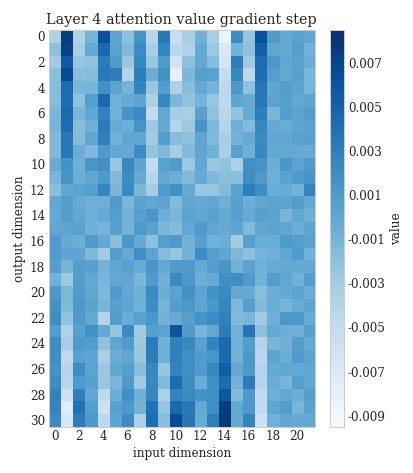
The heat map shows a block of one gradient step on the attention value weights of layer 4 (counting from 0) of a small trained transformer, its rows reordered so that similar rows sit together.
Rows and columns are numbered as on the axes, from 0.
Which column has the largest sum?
1
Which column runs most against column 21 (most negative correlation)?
5
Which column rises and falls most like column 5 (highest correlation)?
15
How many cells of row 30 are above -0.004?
19
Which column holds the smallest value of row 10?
8
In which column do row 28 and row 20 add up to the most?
14
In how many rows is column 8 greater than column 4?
17
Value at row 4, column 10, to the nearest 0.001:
-0.004
